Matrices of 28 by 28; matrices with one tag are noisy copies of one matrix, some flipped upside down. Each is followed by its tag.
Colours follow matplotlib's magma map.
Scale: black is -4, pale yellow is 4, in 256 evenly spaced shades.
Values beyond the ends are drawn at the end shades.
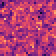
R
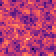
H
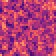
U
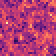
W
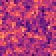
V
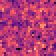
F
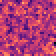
U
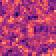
W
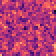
U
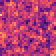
V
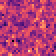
F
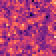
V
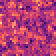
V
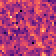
F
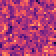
U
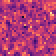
U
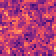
H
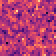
F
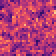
R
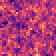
F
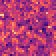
V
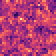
W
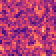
F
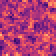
W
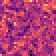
U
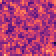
U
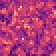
R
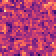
U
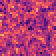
V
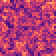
U
